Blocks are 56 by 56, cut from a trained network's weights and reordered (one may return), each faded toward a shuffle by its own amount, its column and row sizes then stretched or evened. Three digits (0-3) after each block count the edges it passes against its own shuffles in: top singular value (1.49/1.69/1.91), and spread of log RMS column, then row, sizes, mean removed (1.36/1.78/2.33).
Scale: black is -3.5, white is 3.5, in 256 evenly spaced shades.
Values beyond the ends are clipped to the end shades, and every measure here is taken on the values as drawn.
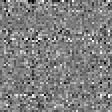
1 2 3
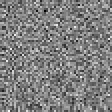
3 0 0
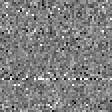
1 0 2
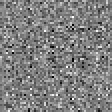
1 2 2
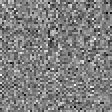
2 1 0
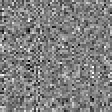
2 2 0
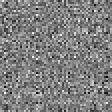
3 2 2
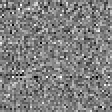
0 0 2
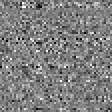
1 1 3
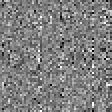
1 3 1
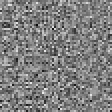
2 3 0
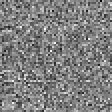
1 0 0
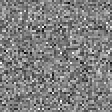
2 0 2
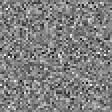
1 0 2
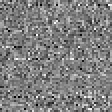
1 0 3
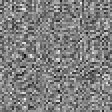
3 2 1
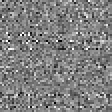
1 0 3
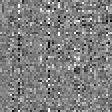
1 3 2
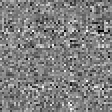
3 1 3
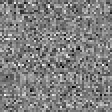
2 0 3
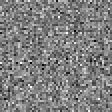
0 0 1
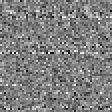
0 0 3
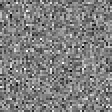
2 2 2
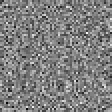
3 1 1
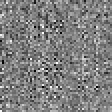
2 3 2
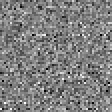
0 0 2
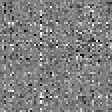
0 3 3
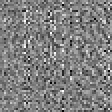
3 3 1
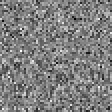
2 0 1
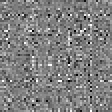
2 3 3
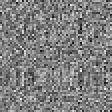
3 2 0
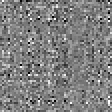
1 3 2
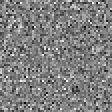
0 0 2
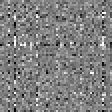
2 3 2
